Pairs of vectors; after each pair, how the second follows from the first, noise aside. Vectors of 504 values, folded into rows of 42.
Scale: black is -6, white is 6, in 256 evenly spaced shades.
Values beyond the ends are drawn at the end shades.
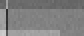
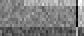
reversed, scaled up.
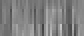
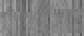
wrapped around, shrunk.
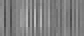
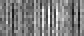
reversed, scaled up.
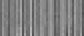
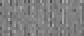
reversed, partly zeroed.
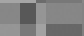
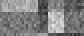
reversed, negated, scaled up.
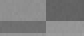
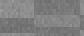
wrapped around, negated, shrunk.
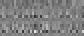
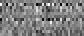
reversed, scaled up.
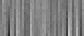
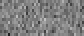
shuffled.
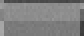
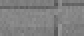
wrapped around, shrunk.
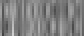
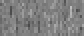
reversed, partly zeroed.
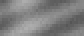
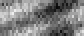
reversed, negated, scaled up.
